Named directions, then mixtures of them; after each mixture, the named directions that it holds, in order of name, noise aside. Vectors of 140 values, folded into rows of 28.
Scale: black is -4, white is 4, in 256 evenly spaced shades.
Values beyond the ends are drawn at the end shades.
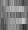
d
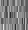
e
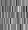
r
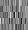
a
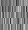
r.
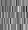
r.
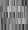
a, d, e.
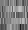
a, d, r.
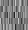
a, e.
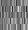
r.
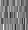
e.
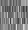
a, d, r.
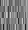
e.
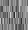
a.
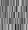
a, e, r.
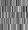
r.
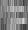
d.
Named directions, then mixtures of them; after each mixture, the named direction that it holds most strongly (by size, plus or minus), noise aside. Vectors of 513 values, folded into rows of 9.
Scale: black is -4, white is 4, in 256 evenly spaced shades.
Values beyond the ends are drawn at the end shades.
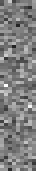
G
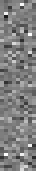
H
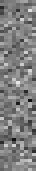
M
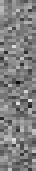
M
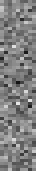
M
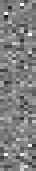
H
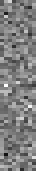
G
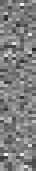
H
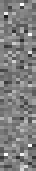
H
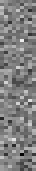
M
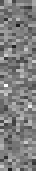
G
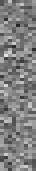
G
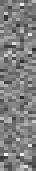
H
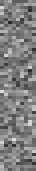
M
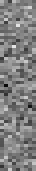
G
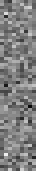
G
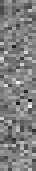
M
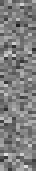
G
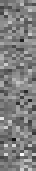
M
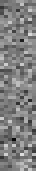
M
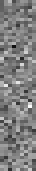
G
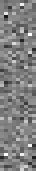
H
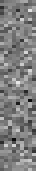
M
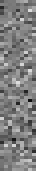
M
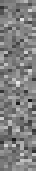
M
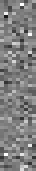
H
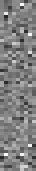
H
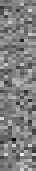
M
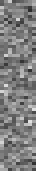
G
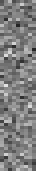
G
